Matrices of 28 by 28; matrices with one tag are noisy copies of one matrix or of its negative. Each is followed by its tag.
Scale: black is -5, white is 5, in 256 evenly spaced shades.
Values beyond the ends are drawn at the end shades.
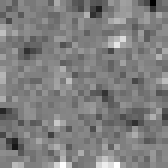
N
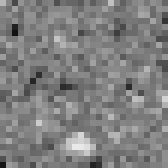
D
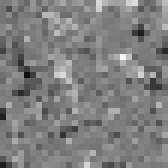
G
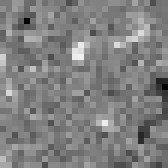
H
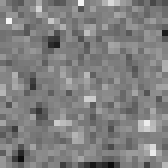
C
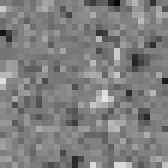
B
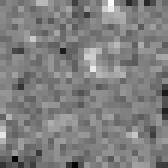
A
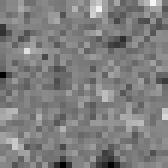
N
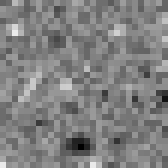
D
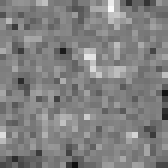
A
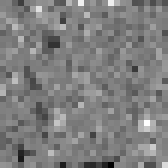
C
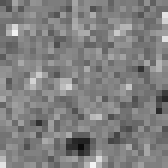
D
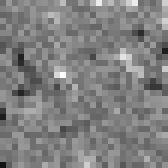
G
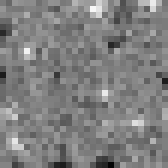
N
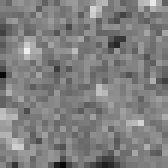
N
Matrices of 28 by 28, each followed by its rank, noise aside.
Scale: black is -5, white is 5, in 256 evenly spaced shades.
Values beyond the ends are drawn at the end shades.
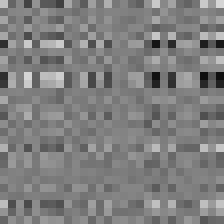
one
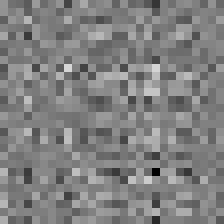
three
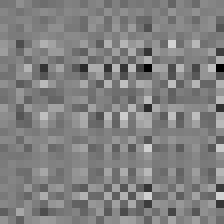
two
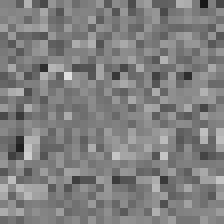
six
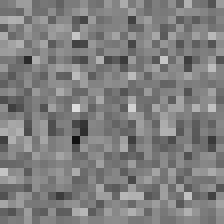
four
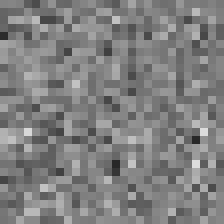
six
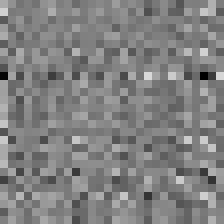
three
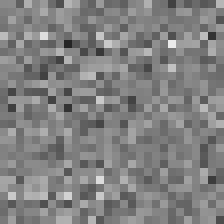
six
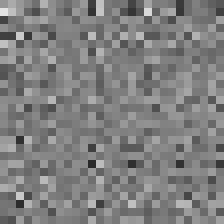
four
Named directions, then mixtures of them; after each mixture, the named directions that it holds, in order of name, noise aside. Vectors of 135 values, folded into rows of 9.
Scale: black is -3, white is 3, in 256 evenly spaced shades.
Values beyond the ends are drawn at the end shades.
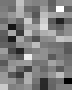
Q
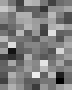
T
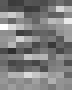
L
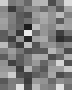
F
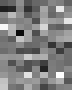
L, Q, T.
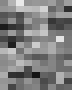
L, Q, T.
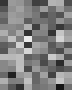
F, T.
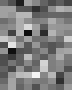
F, L, T.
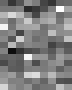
L, Q, T.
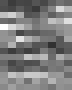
L.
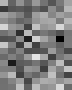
F, L.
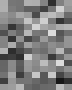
F, Q, T.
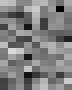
F, L, Q.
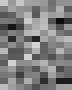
L, Q, T.
